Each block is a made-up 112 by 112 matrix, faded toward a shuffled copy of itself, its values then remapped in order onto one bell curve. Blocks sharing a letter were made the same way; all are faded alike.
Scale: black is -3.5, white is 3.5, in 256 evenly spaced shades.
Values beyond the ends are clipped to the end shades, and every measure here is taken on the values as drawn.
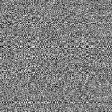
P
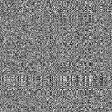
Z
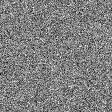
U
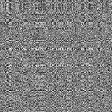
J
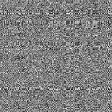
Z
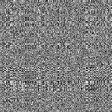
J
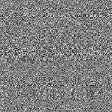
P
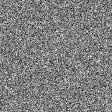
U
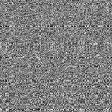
P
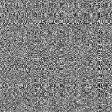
Z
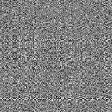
Z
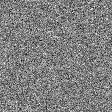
U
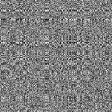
J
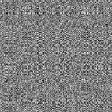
J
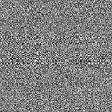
P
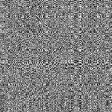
Z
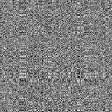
J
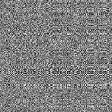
J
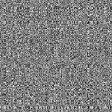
Z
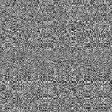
Z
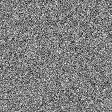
U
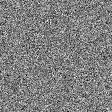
U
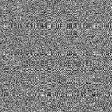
J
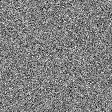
U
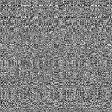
P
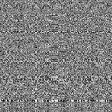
P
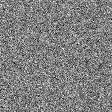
U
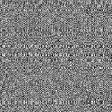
J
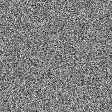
U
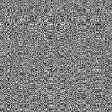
J
